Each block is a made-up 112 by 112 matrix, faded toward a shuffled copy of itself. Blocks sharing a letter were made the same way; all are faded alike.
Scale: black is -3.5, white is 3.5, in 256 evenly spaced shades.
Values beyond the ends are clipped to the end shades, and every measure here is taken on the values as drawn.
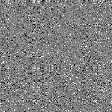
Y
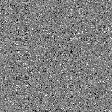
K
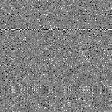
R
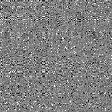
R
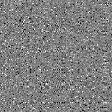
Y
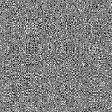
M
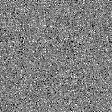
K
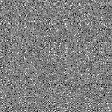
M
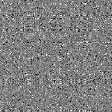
R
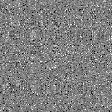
Y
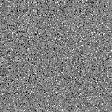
K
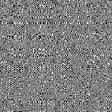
R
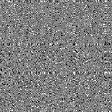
M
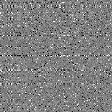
R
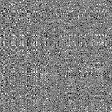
M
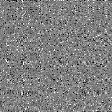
Y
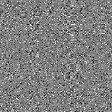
Y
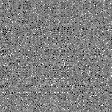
Y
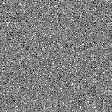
K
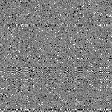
R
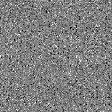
K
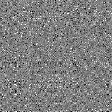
Y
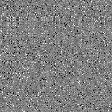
Y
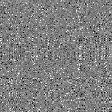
Y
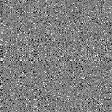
R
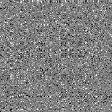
Y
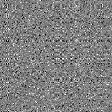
M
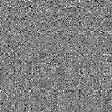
R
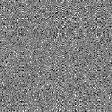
M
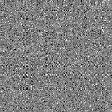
M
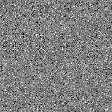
K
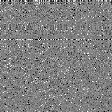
R
